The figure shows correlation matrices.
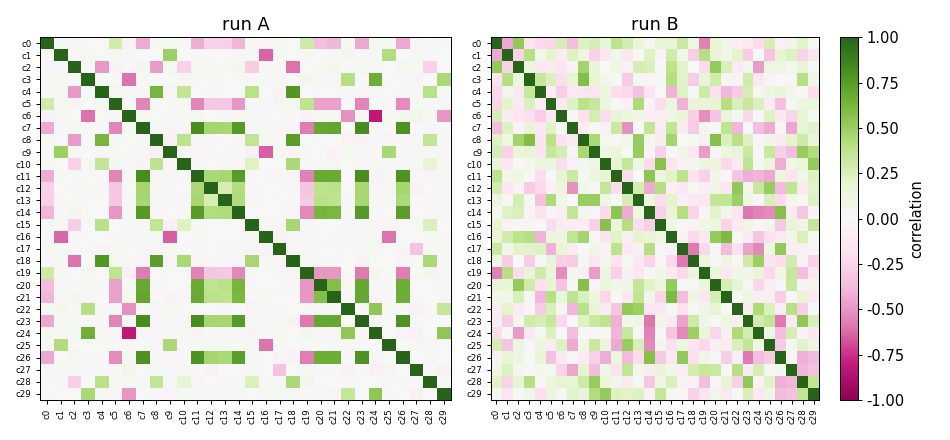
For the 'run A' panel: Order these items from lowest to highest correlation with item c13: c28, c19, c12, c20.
c19, c28, c12, c20
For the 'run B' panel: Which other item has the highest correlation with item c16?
c21
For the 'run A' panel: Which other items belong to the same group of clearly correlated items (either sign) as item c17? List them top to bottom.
c27
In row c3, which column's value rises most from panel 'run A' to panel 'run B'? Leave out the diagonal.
c8
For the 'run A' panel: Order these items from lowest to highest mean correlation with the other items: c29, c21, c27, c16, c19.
c19, c16, c27, c29, c21
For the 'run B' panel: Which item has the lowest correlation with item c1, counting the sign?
c0
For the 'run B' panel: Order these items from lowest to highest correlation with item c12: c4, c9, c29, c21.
c4, c21, c9, c29
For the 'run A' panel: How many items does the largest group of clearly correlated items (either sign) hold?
12
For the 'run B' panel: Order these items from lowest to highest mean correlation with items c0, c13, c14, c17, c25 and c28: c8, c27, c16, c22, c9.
c27, c22, c16, c8, c9
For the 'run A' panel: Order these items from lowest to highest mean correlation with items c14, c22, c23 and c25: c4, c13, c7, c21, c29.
c4, c29, c13, c21, c7
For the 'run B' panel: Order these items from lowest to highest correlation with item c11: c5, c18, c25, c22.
c25, c22, c18, c5
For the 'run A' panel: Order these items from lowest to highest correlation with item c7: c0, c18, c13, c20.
c0, c18, c13, c20
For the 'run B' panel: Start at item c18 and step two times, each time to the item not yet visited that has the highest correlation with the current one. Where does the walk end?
c22
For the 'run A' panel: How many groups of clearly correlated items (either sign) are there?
5
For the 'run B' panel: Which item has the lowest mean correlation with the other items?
c26
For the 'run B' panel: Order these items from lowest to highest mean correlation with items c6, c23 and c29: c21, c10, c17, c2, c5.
c17, c2, c21, c5, c10
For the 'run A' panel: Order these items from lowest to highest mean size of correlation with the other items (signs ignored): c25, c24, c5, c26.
c25, c24, c5, c26
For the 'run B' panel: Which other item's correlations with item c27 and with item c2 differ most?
c24
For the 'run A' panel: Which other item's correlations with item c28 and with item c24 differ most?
c6
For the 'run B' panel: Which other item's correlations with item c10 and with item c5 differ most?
c15
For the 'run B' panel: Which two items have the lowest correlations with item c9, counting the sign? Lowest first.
c19, c27
